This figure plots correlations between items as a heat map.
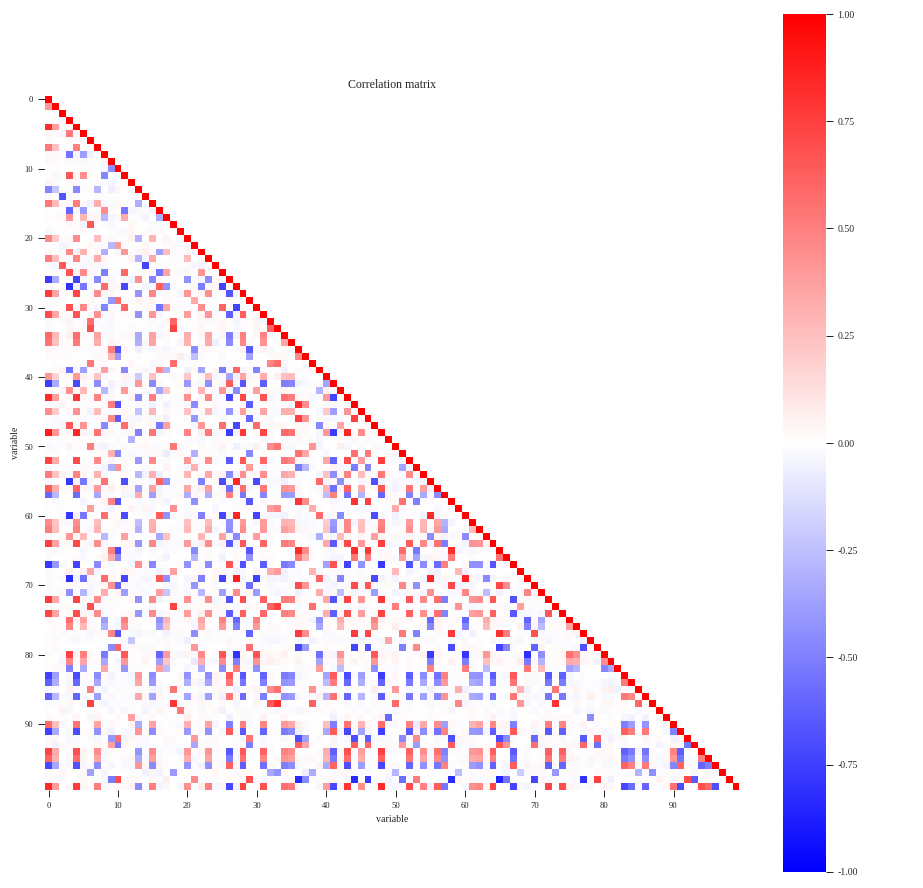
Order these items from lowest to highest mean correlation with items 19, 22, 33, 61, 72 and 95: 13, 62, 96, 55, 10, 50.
96, 13, 55, 10, 50, 62
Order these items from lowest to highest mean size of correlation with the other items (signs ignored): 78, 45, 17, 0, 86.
78, 17, 45, 86, 0
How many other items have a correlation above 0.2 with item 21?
6
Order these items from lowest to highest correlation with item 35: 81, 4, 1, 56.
81, 1, 56, 4
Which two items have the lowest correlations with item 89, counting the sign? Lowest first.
49, 78
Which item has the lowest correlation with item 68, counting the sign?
97
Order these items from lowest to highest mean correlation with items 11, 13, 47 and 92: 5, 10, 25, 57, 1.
1, 57, 10, 5, 25
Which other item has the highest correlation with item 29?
98
